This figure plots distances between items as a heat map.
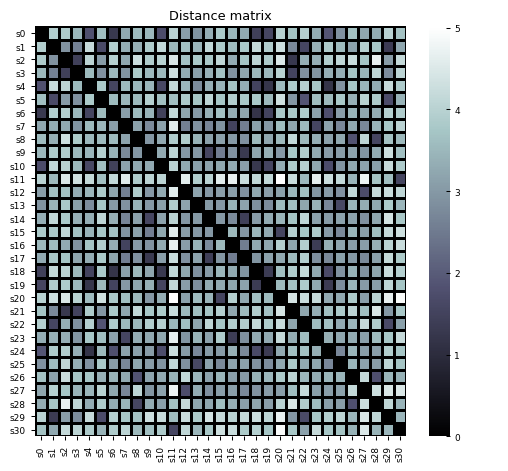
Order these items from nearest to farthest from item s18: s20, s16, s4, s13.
s4, s13, s16, s20
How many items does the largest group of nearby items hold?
7
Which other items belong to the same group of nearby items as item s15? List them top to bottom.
s20
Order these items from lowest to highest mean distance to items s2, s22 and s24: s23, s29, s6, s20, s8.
s29, s6, s23, s8, s20
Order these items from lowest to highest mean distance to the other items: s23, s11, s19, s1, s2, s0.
s19, s0, s23, s1, s2, s11
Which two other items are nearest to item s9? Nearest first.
s17, s14
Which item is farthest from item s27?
s11
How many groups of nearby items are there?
10
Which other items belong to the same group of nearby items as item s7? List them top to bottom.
s16, s23
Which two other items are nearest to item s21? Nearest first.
s2, s3
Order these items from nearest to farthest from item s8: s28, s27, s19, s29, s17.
s28, s17, s19, s29, s27
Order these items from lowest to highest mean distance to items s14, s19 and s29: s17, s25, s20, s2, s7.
s17, s7, s25, s2, s20
